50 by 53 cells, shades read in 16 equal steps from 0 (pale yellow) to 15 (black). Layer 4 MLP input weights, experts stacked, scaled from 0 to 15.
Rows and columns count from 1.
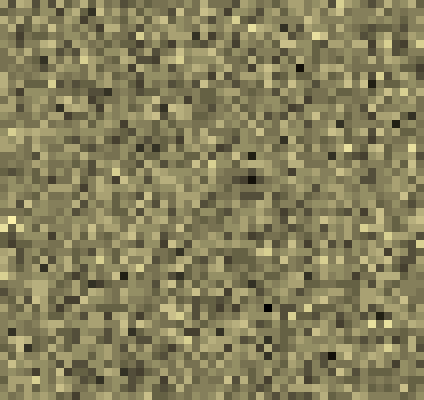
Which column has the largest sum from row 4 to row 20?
47
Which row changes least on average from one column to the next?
24
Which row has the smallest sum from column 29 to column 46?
28
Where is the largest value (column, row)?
34, 39
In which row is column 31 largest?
23
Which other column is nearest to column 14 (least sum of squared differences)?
19
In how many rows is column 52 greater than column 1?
23
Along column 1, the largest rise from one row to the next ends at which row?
30
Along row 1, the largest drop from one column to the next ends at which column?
43
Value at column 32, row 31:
6
